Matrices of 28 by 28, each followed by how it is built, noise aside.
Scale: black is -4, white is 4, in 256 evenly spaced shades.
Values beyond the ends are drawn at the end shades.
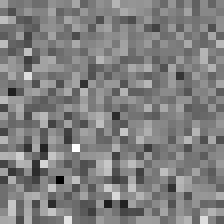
lower triangular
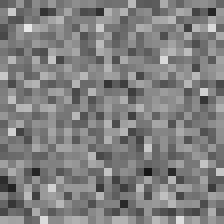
repeating columns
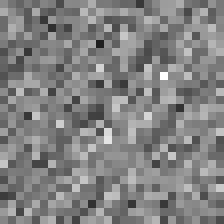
Hankel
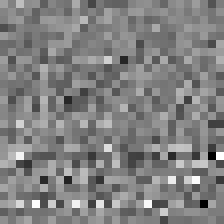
uneven rows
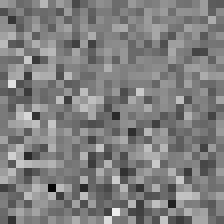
lower triangular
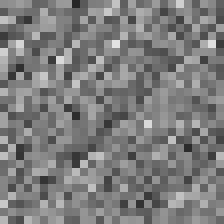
Hankel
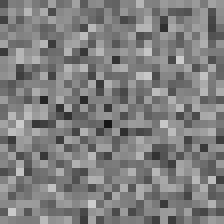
noise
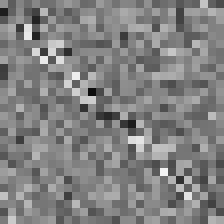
banded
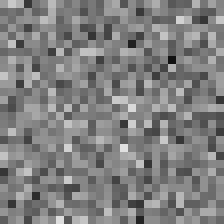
noise
